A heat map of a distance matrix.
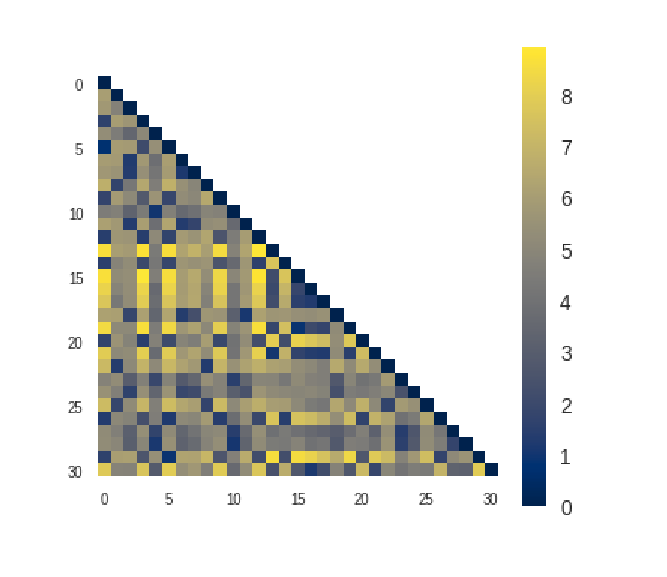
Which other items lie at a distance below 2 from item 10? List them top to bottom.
4, 23, 27, 28
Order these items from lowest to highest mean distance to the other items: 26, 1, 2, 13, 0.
2, 26, 1, 0, 13
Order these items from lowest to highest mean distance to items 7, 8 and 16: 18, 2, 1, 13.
2, 1, 18, 13
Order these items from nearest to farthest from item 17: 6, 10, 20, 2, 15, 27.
15, 27, 10, 2, 6, 20
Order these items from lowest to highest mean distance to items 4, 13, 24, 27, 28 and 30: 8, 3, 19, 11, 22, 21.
21, 19, 11, 8, 22, 3
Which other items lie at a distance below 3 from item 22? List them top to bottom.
1, 8, 25
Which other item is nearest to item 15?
19
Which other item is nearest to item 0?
5
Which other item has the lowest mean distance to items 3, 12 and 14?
0
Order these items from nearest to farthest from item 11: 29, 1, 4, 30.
4, 30, 1, 29
